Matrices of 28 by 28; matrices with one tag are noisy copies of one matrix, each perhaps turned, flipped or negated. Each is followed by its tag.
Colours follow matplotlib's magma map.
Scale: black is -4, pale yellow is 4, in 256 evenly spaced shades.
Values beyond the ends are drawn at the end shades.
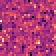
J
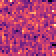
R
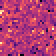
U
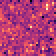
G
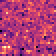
G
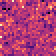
G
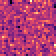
R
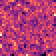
U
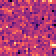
R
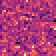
J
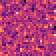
J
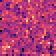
G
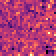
G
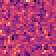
J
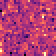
R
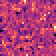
J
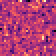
J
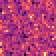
R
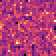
J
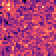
G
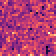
G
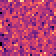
U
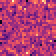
U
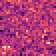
G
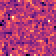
J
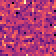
J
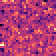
R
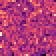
U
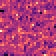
R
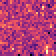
G
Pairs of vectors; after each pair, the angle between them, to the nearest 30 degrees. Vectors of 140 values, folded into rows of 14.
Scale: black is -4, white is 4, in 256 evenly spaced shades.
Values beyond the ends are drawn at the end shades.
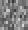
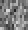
30 degrees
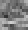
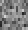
120 degrees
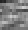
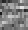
30 degrees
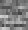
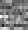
30 degrees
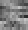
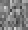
90 degrees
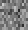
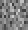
120 degrees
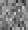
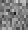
120 degrees
